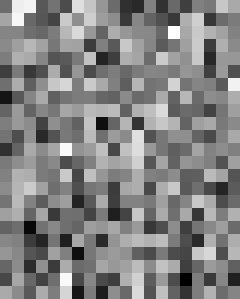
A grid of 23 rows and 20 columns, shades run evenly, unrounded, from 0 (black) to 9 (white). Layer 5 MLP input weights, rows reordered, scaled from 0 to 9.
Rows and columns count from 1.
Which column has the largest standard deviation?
6
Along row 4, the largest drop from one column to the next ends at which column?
18
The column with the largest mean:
12
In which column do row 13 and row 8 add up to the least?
1
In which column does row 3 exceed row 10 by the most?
7
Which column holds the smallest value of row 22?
16
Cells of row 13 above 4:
15
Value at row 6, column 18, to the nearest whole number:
2
